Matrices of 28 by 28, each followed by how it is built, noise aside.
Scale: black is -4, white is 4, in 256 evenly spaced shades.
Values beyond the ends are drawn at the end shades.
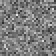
noise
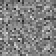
repeating rows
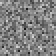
noise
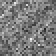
Hankel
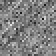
Hankel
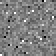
sparse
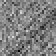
Hankel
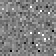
sparse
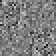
block diagonal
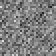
Hankel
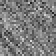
Toeplitz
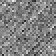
Hankel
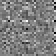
low rank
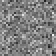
repeating rows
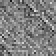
Toeplitz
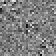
block diagonal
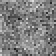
smooth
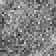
smooth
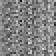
repeating rows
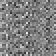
repeating rows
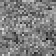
smooth
